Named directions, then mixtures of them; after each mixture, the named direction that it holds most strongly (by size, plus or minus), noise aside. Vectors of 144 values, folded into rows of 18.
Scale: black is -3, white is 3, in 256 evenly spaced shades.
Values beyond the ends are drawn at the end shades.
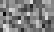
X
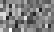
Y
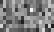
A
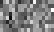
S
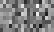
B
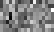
S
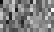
S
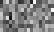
S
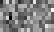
S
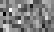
X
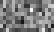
A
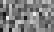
Y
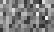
B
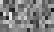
S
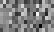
B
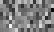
S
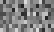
B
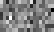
S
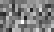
Y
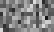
X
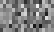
B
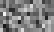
X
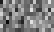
A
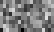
X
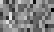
S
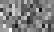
Y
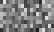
B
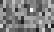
A
